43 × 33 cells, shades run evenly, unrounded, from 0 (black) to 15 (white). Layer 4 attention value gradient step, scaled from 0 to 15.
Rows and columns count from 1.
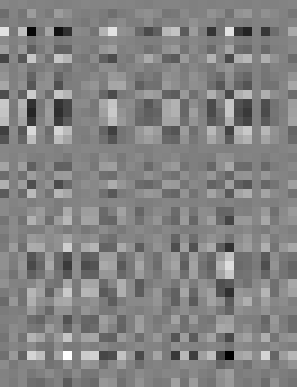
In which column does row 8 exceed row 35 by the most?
26
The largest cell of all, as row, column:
40, 8
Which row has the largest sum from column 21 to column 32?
15
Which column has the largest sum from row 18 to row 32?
6
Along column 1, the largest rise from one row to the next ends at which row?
12
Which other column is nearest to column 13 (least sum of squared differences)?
1
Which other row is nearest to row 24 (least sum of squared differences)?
32
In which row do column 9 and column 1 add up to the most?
4
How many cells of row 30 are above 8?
13
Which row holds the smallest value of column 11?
30
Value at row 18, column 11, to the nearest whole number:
7
